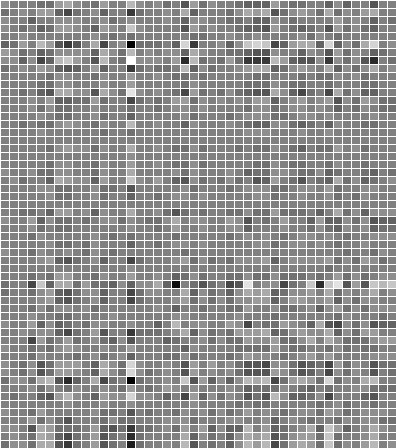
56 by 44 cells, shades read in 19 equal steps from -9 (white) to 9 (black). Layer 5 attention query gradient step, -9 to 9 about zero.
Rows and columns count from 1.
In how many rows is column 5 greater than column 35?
13
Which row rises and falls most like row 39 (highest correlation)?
36
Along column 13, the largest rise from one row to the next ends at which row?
54
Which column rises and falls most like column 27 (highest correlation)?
39
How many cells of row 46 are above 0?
19
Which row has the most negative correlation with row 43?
49
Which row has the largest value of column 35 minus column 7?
8
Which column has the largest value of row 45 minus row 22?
15
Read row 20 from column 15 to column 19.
-1 0 0 0 0
